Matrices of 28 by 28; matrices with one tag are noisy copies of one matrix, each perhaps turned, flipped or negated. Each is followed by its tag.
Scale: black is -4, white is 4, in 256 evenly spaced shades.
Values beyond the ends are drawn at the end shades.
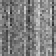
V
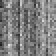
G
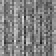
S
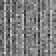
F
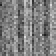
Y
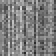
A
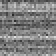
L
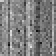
V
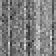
V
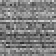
A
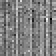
F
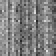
G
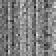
G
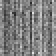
S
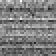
G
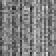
A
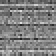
F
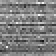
S
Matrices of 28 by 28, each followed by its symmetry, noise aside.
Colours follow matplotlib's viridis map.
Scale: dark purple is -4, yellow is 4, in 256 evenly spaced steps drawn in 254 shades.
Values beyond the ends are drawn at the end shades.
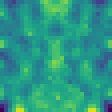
mirrored left to right.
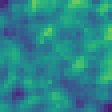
symmetric across the other diagonal.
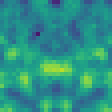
mirrored left to right.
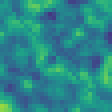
symmetric across the other diagonal.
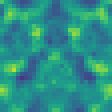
mirrored left to right.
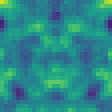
mirrored left to right.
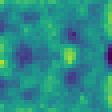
mirrored top to bottom.
